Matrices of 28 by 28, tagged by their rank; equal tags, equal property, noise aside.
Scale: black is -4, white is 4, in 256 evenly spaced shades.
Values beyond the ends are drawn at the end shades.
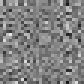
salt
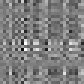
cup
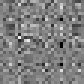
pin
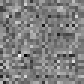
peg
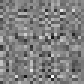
pin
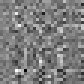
salt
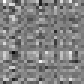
pin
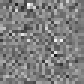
peg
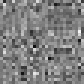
salt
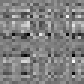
cup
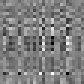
cup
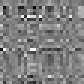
pin
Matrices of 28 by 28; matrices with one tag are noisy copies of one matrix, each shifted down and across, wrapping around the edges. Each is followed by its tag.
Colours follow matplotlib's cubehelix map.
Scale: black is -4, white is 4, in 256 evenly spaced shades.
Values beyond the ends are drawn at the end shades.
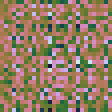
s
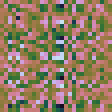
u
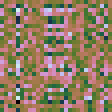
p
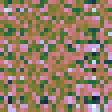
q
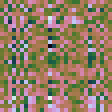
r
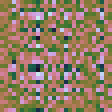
q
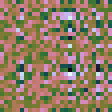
q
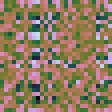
u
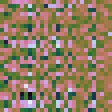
q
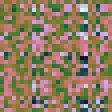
u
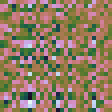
q
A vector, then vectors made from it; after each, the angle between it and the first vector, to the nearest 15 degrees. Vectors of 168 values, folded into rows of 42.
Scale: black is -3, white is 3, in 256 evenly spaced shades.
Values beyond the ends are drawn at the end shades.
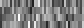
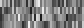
30 degrees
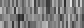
120 degrees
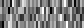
75 degrees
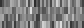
135 degrees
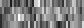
30 degrees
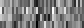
120 degrees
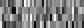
120 degrees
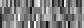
15 degrees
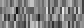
90 degrees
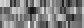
45 degrees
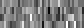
105 degrees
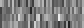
30 degrees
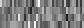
30 degrees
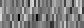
120 degrees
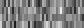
120 degrees
